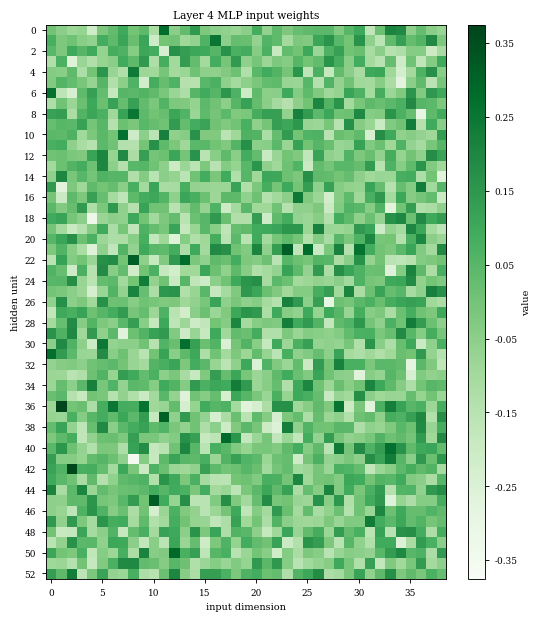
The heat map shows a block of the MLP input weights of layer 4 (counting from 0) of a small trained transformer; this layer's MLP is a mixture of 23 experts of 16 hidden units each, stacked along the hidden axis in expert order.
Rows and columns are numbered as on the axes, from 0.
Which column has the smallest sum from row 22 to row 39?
21
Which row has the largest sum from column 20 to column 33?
8
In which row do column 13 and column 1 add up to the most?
30
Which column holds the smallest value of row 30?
17
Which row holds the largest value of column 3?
44
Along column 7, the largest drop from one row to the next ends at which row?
11
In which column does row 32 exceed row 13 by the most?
12
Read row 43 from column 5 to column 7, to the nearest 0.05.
-0.15 -0.05 0.05
